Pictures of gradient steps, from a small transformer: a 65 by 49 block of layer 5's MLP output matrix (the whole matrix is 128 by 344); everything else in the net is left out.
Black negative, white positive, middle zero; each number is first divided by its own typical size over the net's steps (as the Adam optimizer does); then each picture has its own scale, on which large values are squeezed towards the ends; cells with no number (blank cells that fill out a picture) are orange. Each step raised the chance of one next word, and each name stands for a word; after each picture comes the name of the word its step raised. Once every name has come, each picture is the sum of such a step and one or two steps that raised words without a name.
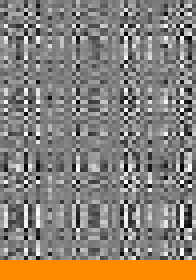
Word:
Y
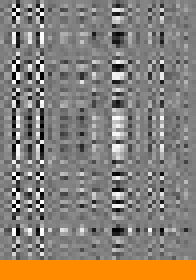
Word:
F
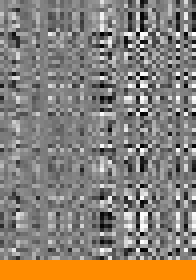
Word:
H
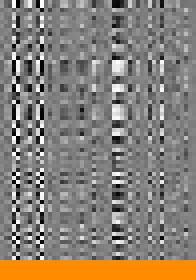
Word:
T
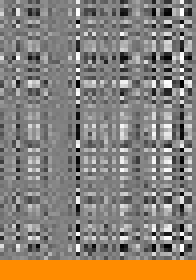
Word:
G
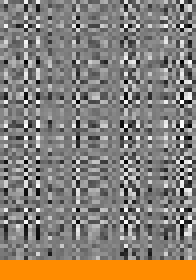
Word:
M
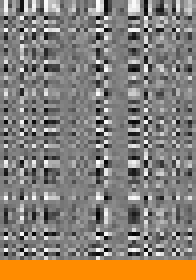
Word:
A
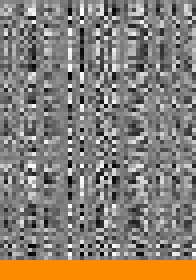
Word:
Y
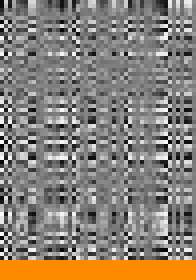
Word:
A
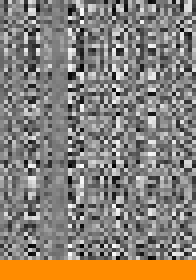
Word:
A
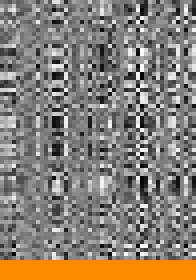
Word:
F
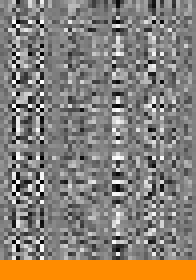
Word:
A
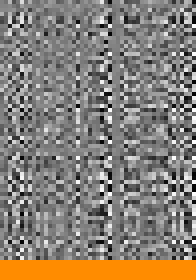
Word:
H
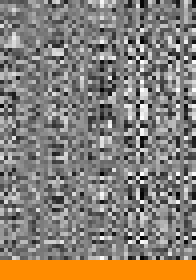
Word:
T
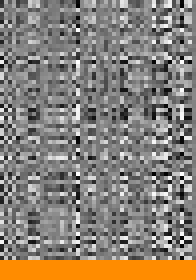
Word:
T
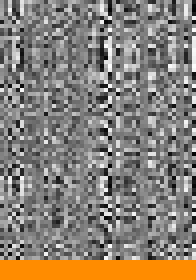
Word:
Y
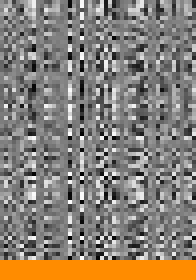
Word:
T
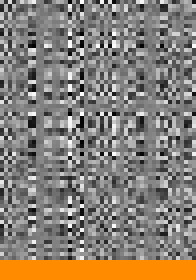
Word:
M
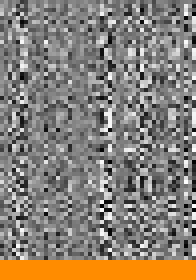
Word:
F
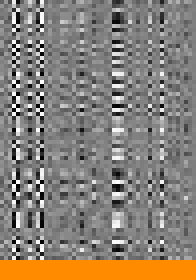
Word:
H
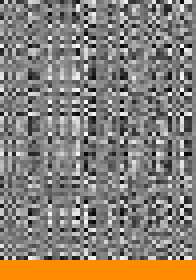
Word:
Y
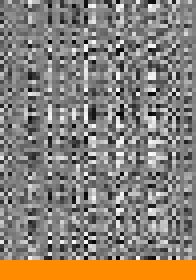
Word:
T
